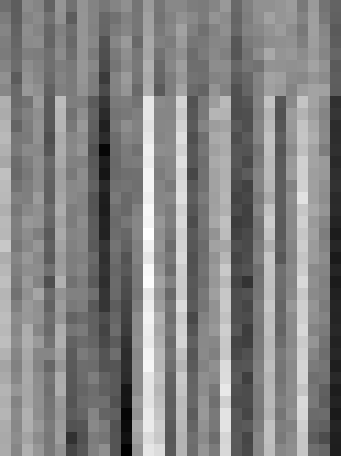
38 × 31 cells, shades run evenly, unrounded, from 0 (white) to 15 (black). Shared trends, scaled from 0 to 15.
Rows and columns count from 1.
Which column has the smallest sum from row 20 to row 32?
14
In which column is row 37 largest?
12
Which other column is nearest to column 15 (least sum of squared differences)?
3
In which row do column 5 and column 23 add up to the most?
24
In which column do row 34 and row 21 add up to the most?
31
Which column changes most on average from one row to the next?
10
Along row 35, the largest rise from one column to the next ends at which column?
22
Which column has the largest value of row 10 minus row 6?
26
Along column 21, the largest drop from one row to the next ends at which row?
9
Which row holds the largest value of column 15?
8
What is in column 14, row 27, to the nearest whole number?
1
